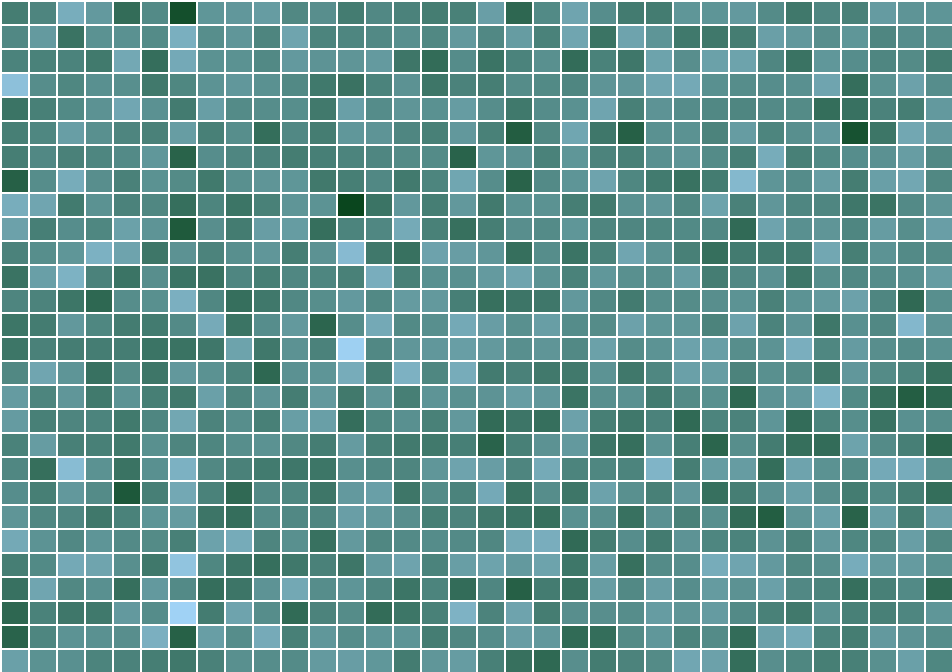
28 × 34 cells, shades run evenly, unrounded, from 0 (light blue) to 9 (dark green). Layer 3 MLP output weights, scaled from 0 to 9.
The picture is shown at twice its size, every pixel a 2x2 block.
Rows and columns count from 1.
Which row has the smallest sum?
24
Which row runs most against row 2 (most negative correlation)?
1
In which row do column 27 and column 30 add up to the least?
8
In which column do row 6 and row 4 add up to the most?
31
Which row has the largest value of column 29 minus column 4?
11
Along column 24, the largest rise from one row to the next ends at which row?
21
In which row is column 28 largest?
22
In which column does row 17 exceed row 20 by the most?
33
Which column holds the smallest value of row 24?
7
